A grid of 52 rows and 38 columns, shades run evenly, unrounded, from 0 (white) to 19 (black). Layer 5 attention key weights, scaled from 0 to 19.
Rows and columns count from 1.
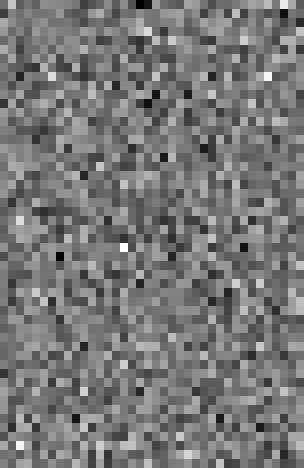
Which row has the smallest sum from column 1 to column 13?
50
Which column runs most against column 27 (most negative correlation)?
20
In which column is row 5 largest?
18
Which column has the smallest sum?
38
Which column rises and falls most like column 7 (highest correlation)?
34
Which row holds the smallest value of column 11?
44
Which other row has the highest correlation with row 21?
28
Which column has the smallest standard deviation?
4
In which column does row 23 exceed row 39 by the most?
33
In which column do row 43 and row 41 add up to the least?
16
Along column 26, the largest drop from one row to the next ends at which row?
40
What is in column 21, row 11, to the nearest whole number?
8
